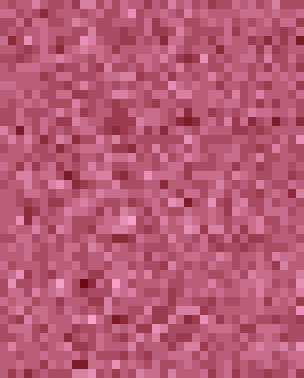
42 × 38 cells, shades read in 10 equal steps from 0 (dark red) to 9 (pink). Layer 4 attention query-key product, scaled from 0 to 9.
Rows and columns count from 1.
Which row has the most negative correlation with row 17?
33
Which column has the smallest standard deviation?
1
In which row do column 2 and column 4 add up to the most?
16
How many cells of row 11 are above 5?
16
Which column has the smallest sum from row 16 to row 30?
10
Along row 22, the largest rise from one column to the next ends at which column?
38
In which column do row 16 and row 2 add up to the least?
6
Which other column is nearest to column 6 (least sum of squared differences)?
18
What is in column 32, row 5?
3
